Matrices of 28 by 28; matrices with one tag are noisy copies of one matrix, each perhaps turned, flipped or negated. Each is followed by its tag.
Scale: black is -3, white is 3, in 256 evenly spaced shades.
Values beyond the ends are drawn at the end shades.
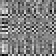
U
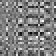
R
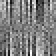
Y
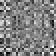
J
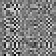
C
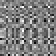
R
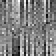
Y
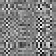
C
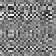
C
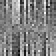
Y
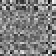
J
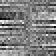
Y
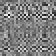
C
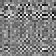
C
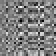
R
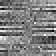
Y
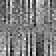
Y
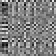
U
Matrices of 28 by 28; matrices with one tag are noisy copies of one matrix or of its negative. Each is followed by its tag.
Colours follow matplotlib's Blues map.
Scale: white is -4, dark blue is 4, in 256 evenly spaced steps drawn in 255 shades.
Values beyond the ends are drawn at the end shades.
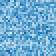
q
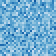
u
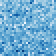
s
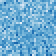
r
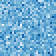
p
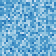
u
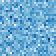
q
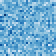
q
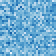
q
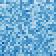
s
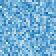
u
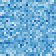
q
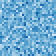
p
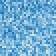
r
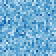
u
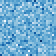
u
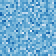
u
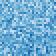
r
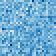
r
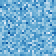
u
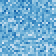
r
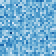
q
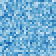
q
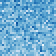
s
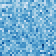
s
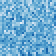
r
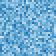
p
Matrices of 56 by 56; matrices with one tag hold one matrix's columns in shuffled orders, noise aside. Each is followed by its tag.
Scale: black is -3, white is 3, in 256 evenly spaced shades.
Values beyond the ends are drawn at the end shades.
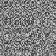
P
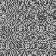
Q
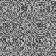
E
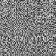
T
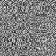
E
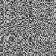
T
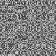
Q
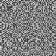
E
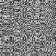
T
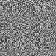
E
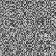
P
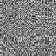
T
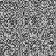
P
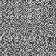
T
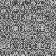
Q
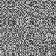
P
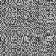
T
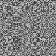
E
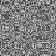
Q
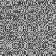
Q
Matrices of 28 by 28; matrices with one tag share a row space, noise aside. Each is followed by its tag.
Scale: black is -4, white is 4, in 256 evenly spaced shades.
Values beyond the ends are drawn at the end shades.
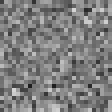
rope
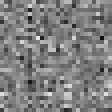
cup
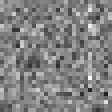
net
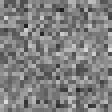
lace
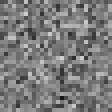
lace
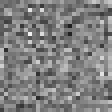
cup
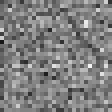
rope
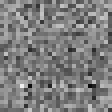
lace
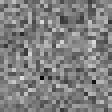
lace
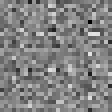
net
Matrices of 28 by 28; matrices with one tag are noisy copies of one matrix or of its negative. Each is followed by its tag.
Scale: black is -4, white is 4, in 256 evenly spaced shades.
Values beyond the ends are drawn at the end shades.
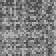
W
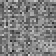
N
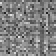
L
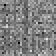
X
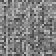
N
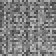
N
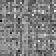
X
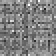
X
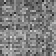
W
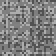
N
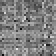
W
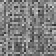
N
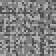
L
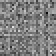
L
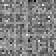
X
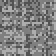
W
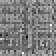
X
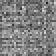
W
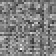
L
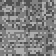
W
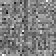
X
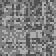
W
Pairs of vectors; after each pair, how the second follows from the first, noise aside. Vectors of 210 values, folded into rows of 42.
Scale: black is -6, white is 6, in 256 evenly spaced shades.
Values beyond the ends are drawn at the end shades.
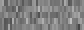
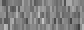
sign-scrambled.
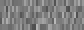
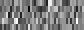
reversed, negated, scaled up.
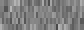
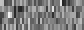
wrapped around, negated, scaled up.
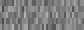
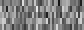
wrapped around, negated, scaled up.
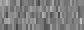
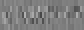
reversed, negated, partly zeroed.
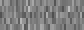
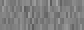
wrapped around, negated, shrunk.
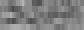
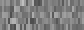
sign-scrambled.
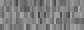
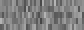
sign-scrambled.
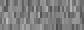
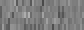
wrapped around, partly zeroed.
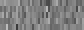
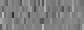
wrapped around, partly zeroed.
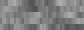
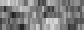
reversed, negated, scaled up.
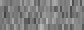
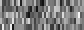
reversed, negated, scaled up.
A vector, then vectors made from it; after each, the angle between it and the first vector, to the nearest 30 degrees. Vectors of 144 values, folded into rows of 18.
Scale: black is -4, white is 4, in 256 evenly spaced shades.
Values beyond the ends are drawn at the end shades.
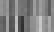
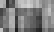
120 degrees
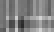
30 degrees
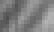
90 degrees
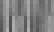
90 degrees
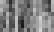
30 degrees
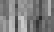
150 degrees
